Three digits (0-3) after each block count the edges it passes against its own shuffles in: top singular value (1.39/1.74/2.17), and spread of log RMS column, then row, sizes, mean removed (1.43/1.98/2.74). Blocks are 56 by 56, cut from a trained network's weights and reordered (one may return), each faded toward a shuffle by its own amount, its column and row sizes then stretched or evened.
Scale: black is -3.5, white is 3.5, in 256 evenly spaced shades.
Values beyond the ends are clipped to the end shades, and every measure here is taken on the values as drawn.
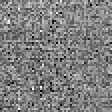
0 2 0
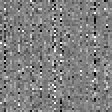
2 3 0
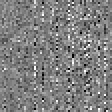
1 3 0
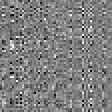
3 3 1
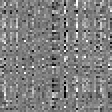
3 3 1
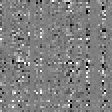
0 3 2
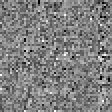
0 2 0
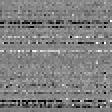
3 0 3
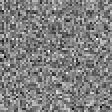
2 0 0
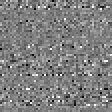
0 0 3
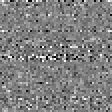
1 0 3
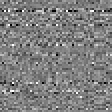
2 0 3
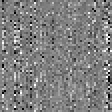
2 3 0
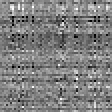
3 3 1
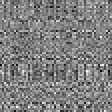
3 0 3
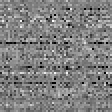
2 1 3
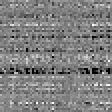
3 2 3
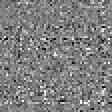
1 1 2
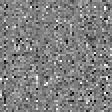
0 2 1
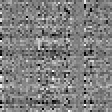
2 3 0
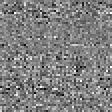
1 0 3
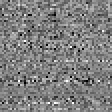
0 1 3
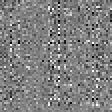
2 3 2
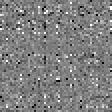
0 2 2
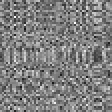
3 2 0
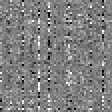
2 3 1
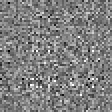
1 1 1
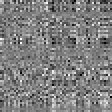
3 2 3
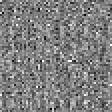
2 0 1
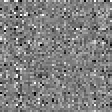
0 2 2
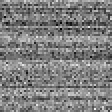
3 1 1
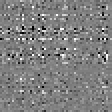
2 2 3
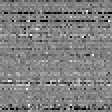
3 0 3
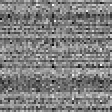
3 2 0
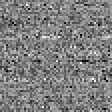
0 0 2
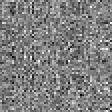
2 1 1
